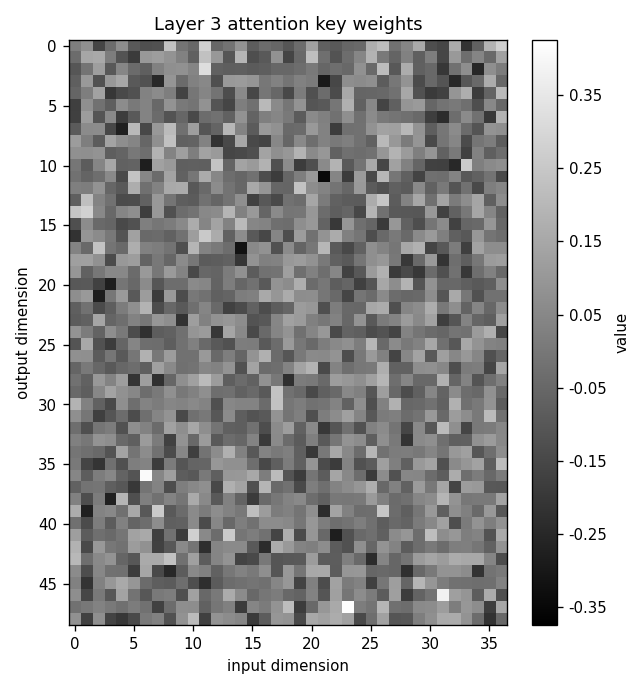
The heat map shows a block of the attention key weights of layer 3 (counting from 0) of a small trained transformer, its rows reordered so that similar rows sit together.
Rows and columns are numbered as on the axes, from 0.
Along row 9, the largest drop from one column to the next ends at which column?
13
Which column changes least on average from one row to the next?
24
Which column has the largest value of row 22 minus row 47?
19
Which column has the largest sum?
26
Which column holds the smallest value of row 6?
31
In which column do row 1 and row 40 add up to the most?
20
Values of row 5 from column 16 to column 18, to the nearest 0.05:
0.2 0.05 0
